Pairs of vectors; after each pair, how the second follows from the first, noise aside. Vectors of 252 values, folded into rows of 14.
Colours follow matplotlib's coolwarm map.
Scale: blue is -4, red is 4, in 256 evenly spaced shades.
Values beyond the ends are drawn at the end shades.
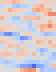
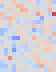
wrapped around, negated, partly zeroed.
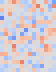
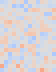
reversed, shrunk.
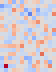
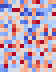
scaled up.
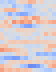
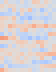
wrapped around, negated, shrunk.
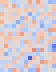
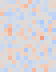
wrapped around, negated, shrunk.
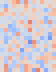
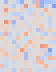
wrapped around, negated, partly zeroed.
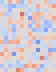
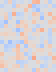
reversed, shrunk.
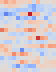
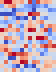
scaled up.
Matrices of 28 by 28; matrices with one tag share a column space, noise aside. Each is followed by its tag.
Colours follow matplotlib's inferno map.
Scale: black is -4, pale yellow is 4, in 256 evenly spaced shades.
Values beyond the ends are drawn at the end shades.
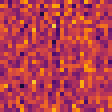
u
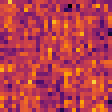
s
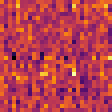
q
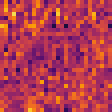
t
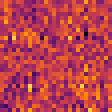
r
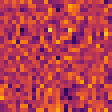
r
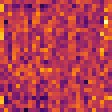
s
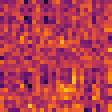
r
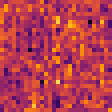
s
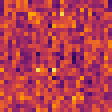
t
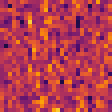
s
